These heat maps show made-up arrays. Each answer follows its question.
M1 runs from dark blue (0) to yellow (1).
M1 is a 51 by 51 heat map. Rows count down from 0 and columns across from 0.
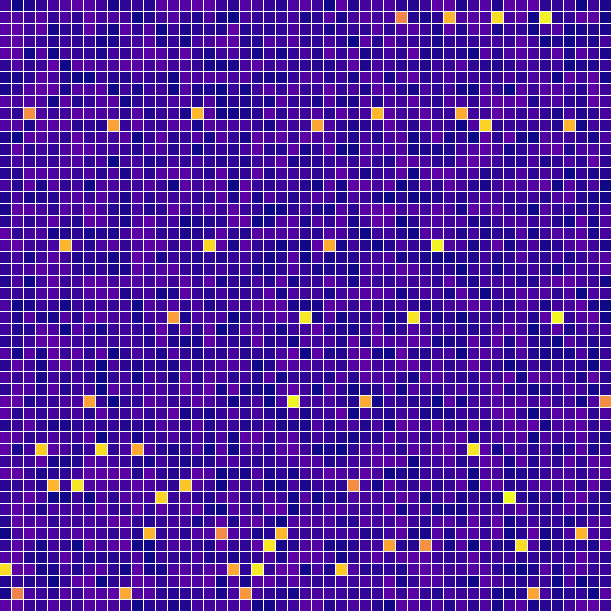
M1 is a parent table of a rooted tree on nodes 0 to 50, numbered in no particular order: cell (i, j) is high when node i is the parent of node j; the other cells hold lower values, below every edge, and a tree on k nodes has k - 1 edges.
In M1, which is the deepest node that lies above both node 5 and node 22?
49
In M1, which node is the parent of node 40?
10
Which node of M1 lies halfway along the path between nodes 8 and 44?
1
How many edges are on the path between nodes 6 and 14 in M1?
4
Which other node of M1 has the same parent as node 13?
42
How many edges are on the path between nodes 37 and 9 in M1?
4
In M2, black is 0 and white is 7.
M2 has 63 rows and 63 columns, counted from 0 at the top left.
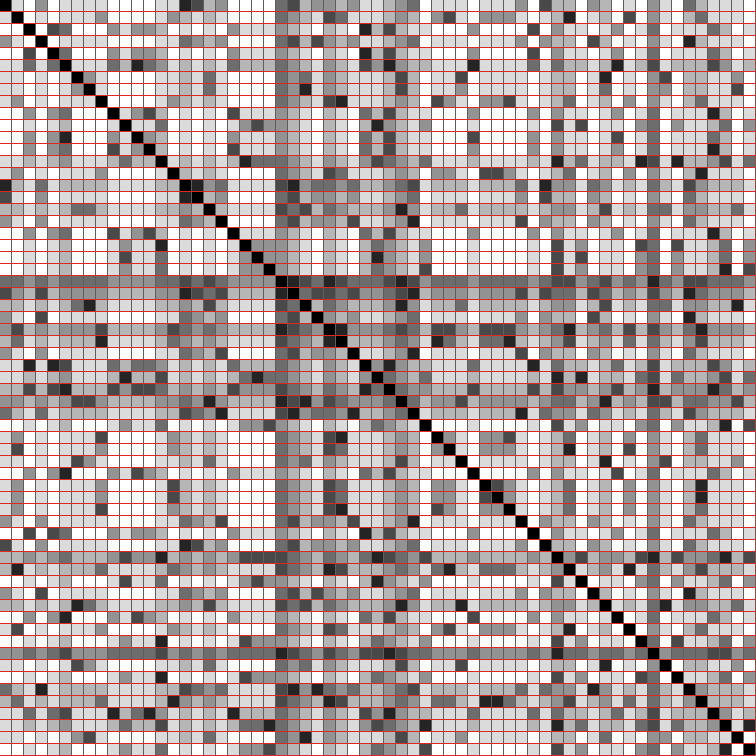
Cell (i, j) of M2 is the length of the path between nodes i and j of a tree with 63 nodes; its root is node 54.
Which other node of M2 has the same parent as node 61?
7
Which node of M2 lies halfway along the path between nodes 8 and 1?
27
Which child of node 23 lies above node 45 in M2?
24
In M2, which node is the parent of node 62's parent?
46
